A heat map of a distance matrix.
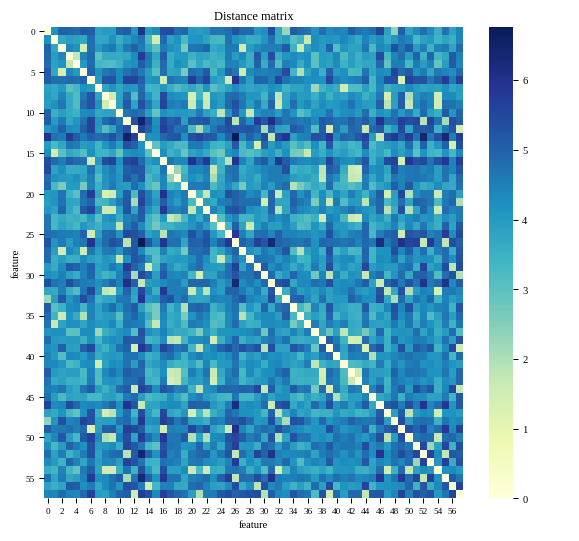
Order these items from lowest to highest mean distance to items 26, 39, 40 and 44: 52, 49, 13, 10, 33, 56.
52, 33, 10, 56, 49, 13
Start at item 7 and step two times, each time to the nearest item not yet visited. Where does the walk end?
37
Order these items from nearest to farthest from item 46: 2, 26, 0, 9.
2, 9, 0, 26
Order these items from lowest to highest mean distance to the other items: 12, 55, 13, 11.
12, 55, 11, 13
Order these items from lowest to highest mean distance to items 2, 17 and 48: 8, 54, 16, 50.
54, 8, 50, 16
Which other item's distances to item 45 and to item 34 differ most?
40
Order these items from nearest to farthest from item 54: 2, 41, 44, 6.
44, 41, 2, 6
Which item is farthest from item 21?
13
